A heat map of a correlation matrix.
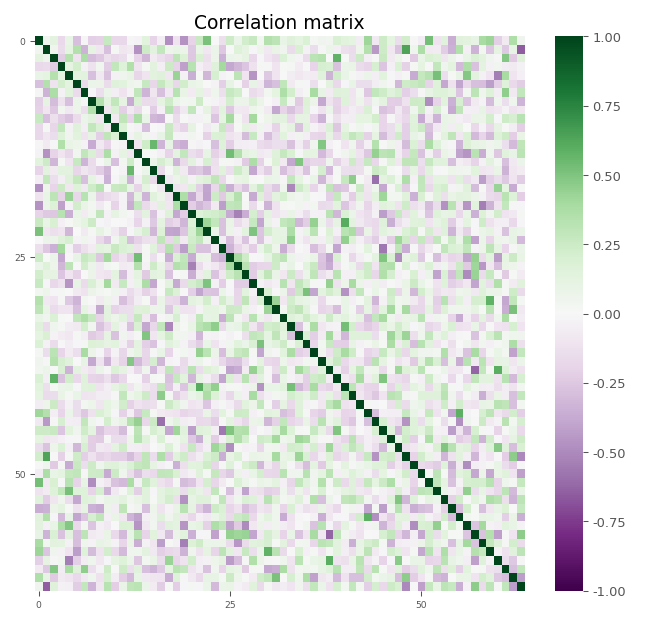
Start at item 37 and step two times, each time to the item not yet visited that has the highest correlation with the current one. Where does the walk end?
15
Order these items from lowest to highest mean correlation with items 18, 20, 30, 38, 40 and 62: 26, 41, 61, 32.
26, 61, 41, 32
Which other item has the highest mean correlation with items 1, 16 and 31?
48
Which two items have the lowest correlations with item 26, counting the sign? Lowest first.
20, 58
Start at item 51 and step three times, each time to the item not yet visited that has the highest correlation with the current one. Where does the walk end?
28
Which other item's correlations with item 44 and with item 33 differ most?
16
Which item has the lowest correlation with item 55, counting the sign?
44
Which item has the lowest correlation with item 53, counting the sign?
19
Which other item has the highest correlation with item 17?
60
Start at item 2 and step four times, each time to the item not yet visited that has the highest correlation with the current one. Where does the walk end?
13
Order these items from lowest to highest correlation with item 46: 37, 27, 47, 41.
37, 47, 27, 41
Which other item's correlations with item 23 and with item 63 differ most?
57
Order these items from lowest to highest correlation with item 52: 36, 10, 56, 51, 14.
10, 36, 14, 51, 56
